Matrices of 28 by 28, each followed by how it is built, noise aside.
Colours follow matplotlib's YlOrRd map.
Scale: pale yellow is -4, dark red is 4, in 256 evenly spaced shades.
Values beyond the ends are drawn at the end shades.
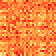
blocks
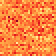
blocks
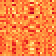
low rank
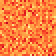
blocks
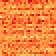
blocks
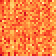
blocks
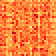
blocks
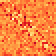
banded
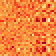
low rank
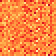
repeating rows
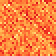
Toeplitz
